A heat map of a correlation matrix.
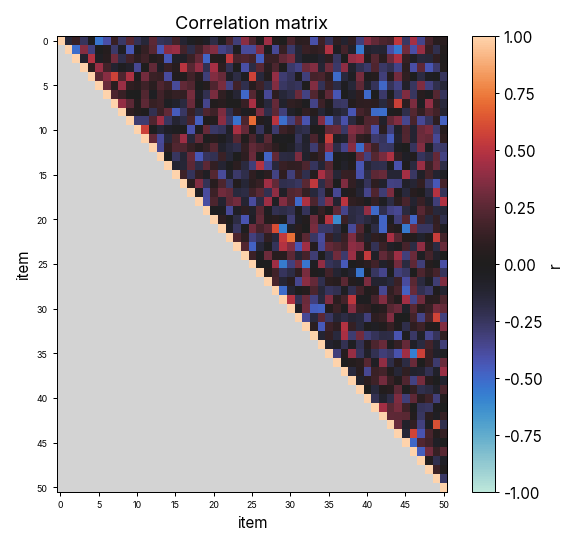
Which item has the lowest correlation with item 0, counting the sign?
5
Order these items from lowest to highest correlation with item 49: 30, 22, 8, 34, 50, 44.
50, 34, 44, 8, 30, 22
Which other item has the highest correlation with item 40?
24
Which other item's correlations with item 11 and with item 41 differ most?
10
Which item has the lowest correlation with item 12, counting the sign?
39
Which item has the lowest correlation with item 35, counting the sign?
46
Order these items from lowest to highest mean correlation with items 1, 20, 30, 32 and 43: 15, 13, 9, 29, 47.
9, 13, 15, 47, 29
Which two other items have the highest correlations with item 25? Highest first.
9, 4
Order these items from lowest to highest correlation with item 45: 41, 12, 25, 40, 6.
40, 25, 12, 41, 6
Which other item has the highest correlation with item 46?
44
